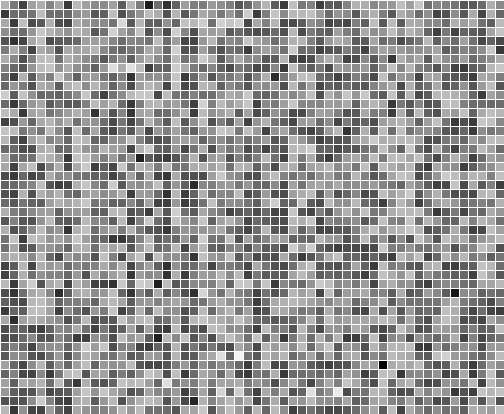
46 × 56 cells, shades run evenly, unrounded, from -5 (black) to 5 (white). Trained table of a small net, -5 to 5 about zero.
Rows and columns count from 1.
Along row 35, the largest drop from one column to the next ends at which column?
14
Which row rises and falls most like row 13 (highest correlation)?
27
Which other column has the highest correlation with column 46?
44
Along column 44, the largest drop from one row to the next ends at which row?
12
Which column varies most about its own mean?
17
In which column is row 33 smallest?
51
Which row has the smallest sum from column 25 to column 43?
41
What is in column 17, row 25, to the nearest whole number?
3
